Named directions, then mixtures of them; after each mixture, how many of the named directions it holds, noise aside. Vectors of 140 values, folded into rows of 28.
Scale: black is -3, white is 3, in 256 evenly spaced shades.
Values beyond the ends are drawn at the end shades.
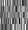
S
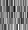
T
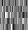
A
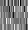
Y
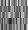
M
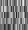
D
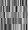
four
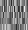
three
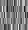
four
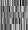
two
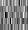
two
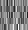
one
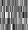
one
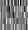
one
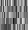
four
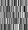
three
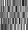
one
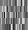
two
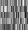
one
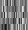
four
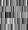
two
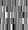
one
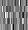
two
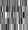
three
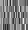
four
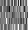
three
